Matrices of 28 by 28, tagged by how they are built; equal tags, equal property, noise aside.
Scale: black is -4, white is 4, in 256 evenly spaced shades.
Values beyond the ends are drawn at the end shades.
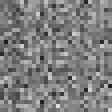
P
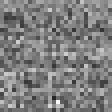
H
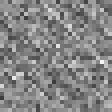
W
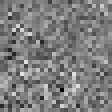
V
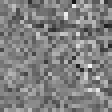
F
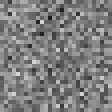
P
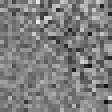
F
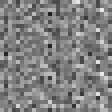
P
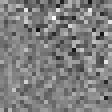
F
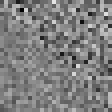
F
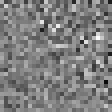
F
